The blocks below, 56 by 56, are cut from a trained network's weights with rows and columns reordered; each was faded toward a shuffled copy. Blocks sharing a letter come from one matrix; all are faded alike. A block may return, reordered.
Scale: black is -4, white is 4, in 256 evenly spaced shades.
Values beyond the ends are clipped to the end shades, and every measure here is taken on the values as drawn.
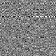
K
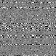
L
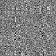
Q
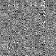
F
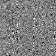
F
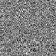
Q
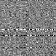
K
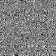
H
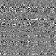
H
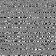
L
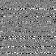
L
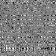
H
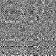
K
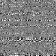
H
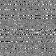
L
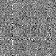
F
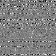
L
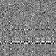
K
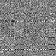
K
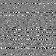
L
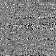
H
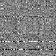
K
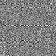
K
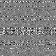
L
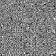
Q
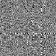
F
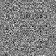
Q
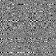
H
